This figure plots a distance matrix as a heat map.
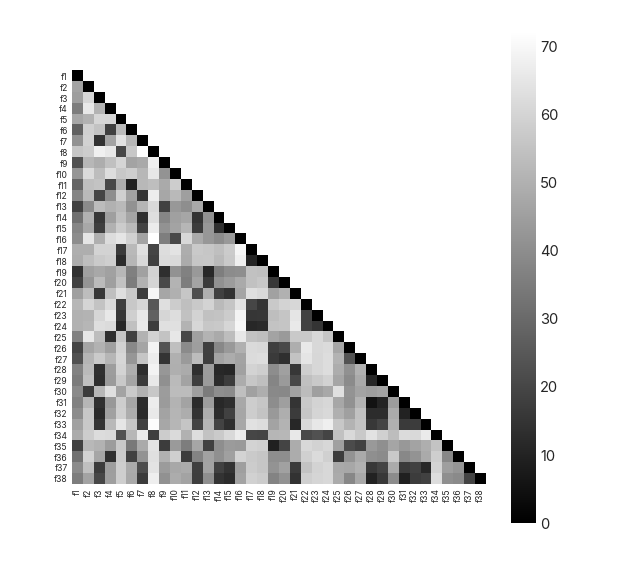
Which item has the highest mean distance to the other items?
f8
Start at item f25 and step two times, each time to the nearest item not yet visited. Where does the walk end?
f36
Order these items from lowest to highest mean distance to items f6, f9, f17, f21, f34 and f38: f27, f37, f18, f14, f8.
f14, f37, f18, f27, f8
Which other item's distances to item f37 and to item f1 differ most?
f33
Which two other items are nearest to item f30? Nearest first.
f2, f13
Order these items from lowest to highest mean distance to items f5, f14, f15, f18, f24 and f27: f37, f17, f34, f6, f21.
f17, f34, f37, f21, f6
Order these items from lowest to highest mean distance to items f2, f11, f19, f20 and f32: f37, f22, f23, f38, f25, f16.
f38, f37, f25, f16, f23, f22
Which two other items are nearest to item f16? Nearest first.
f10, f9
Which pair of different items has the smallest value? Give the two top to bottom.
f28, f31
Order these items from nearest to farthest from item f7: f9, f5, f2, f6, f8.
f9, f6, f2, f5, f8
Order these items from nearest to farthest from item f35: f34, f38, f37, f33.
f38, f37, f33, f34
